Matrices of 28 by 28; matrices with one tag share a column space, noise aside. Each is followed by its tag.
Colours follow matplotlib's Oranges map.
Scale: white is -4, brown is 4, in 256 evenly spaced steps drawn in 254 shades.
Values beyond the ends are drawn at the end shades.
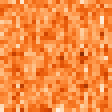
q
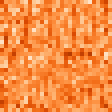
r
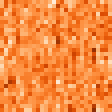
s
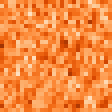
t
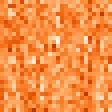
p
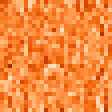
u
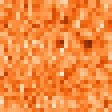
t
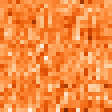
q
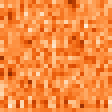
t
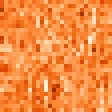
p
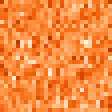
t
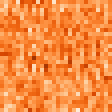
u
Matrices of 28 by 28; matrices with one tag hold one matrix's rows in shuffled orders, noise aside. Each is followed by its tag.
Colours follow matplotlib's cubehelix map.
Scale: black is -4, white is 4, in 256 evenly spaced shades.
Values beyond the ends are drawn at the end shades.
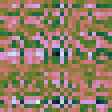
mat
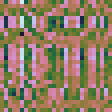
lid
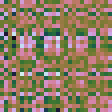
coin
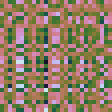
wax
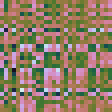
coin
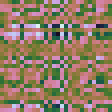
mat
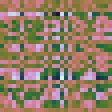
mat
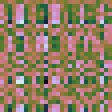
wax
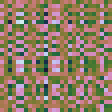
wax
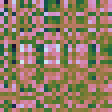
coin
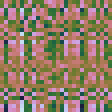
lid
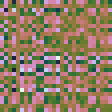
coin
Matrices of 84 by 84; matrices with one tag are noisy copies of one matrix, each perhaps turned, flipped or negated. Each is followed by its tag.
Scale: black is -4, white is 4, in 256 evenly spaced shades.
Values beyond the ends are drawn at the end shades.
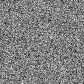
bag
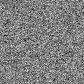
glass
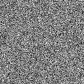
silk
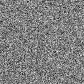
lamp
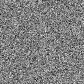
lamp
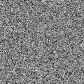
lamp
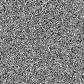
lamp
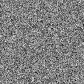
lamp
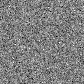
bag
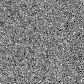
bag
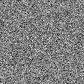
bag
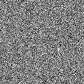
lamp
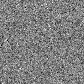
bag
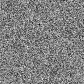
glass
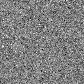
glass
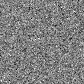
lamp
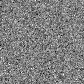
bag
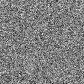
glass
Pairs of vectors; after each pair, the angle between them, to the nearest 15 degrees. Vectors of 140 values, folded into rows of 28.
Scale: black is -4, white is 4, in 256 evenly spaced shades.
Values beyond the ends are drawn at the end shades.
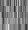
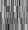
165 degrees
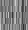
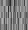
105 degrees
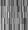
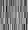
90 degrees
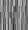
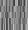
150 degrees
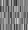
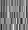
90 degrees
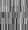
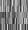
30 degrees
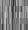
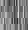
90 degrees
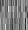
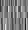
30 degrees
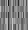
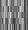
120 degrees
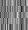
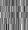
150 degrees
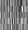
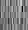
150 degrees
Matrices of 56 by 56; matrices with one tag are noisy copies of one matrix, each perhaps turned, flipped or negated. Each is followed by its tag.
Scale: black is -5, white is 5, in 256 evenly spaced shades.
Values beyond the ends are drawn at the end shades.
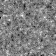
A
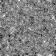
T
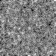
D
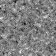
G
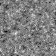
A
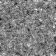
T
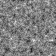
A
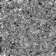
T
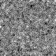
D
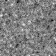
G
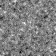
G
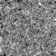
T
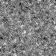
G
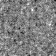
D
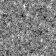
A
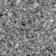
G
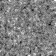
D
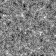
A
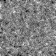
T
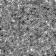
D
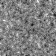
G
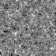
A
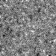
G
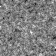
G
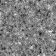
A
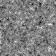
A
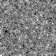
D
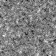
G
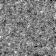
T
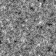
A
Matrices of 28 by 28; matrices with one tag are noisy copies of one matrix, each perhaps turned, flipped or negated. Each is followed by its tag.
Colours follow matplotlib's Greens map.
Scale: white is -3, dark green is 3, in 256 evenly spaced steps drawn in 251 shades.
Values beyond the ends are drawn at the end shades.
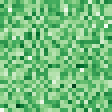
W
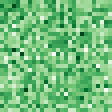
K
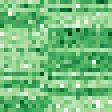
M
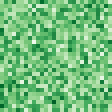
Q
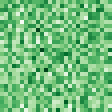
W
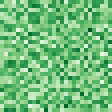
W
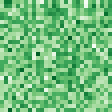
Q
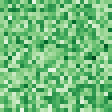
Q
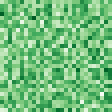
W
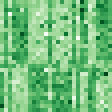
M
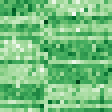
M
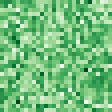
K
